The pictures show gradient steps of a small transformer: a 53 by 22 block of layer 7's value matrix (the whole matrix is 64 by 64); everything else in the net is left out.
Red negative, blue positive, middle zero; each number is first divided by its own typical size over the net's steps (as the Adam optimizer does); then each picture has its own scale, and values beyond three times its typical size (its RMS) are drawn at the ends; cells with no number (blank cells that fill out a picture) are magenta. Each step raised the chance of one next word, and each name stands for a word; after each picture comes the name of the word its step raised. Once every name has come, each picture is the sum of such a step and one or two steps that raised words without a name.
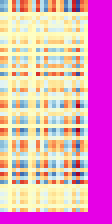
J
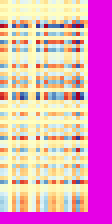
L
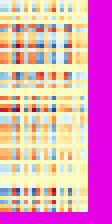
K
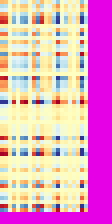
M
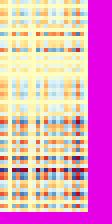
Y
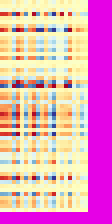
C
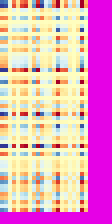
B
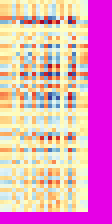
L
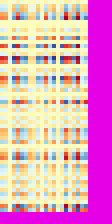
M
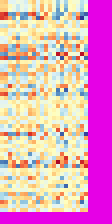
C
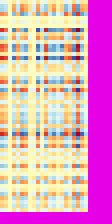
C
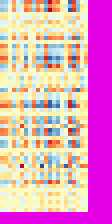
J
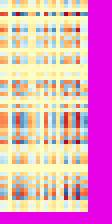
C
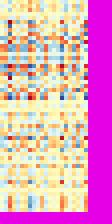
L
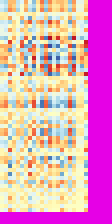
J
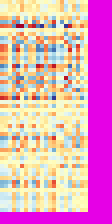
L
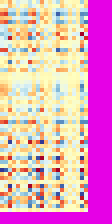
Y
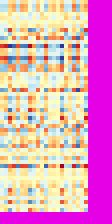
K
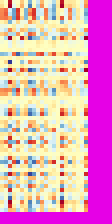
B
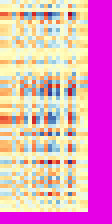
C
